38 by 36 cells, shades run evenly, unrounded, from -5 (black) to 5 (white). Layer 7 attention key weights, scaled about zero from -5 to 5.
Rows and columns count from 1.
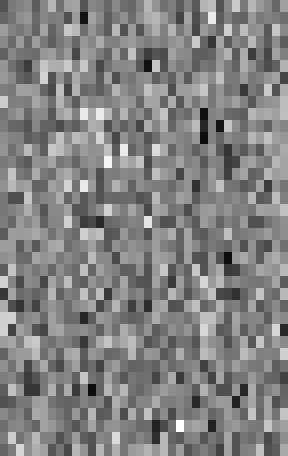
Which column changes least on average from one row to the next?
24
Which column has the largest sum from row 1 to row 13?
20
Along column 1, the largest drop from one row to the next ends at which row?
25
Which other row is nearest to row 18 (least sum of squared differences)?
29
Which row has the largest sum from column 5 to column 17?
10
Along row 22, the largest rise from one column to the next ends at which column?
30
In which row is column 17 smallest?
26
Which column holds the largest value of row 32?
11
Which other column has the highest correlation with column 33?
13
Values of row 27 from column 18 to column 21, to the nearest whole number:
-1 0 2 0
